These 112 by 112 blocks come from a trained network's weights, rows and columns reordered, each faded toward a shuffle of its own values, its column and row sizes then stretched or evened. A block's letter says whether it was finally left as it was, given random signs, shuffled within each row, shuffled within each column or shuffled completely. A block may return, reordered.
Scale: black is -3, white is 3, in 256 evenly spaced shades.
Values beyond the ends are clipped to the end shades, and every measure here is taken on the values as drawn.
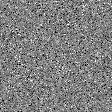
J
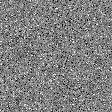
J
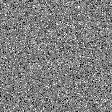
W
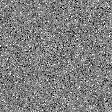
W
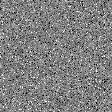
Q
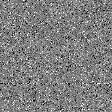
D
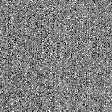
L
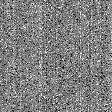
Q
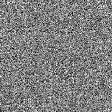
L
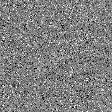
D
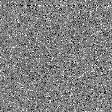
D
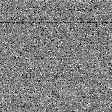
W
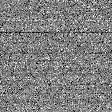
W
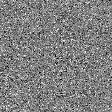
D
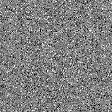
L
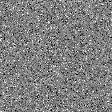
Q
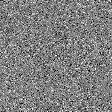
W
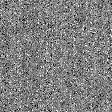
Q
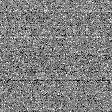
W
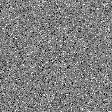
Q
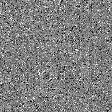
L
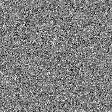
D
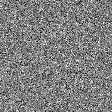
Q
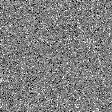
D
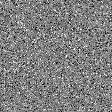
W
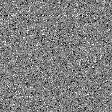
D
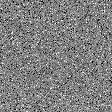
J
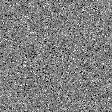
Q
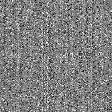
L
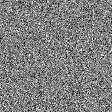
Q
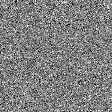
D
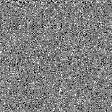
L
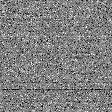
W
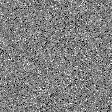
Q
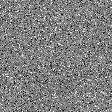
W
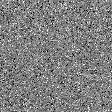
W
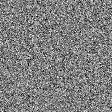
Q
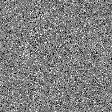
Q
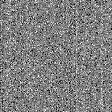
L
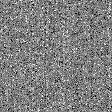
Q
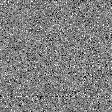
D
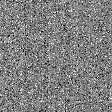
Q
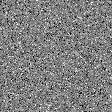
J
